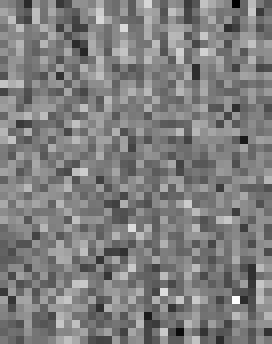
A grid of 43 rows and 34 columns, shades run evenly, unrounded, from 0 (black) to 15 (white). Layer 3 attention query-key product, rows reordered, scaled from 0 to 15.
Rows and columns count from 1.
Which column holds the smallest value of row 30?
5
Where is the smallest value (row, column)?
1, 30
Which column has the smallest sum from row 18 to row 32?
20
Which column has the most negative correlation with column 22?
10
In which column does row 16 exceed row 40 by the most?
19
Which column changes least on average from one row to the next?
27
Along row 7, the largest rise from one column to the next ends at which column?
12
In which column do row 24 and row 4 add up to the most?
16
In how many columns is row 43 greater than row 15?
16
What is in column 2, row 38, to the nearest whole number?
3
